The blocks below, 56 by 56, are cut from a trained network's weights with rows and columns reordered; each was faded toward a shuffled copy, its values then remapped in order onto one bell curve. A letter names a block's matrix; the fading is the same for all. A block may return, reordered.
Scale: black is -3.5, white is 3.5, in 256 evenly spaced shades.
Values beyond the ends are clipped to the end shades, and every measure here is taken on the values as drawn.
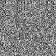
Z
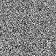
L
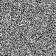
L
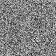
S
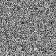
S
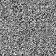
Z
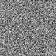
Z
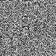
Z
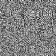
Z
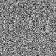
Z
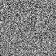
Z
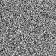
L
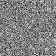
Z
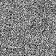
L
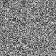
Z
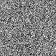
L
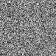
S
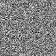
S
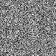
S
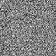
Z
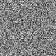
Z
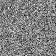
L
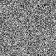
S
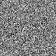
L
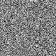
L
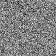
L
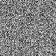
Z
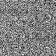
Z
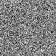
L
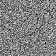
L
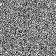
S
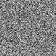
Z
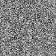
Z
